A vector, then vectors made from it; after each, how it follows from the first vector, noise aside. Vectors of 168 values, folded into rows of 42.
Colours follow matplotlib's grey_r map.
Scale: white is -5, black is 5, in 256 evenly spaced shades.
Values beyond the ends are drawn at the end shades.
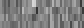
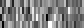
reversed, scaled up.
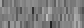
reversed, negated, partly zeroed.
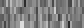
wrapped around.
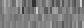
negated, partly zeroed.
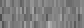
reversed, shrunk.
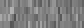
wrapped around, shrunk.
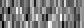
reversed, scaled up.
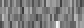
wrapped around.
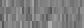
reversed, shrunk.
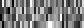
reversed, scaled up.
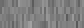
wrapped around, shrunk.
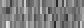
wrapped around.
